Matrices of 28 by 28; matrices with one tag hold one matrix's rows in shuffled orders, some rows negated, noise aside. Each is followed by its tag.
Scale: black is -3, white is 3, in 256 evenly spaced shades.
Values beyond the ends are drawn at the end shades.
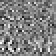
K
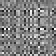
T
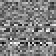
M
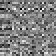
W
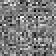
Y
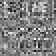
Y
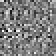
K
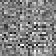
Y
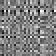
T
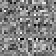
Y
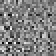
K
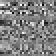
W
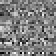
W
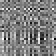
T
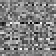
M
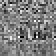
Y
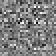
Y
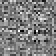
Y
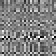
T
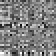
W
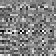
W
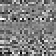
W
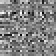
W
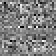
Y
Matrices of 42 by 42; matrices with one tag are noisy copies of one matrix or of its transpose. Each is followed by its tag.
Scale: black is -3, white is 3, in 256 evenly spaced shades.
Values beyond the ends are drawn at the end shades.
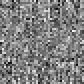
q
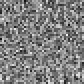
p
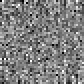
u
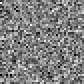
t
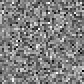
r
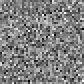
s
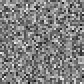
s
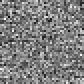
u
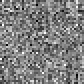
u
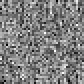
u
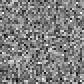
r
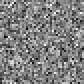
r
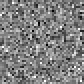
r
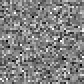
t
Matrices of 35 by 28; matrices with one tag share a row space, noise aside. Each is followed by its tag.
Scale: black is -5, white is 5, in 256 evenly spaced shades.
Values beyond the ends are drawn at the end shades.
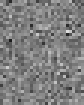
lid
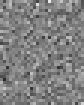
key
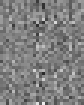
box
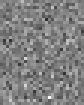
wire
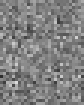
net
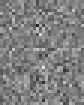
box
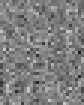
key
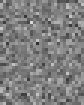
key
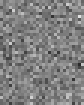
lid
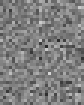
lid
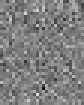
box
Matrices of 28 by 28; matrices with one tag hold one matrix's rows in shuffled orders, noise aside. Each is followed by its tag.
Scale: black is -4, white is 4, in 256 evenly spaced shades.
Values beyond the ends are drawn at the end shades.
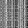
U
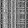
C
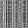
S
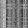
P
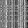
U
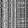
C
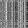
U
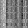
P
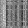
P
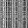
S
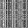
S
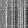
U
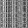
S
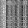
P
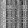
P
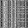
C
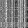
U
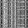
C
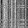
C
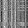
C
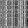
U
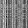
S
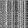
U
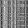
C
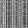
S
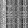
P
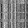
C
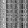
P
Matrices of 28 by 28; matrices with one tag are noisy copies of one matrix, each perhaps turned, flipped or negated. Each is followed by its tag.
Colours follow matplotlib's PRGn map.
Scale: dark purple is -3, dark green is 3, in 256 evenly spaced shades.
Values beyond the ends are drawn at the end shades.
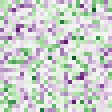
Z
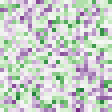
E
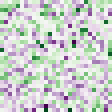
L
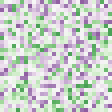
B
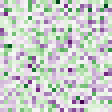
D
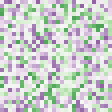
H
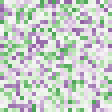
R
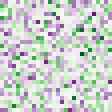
R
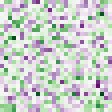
Z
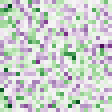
Z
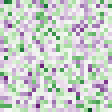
Z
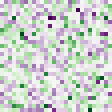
R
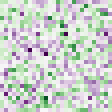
B
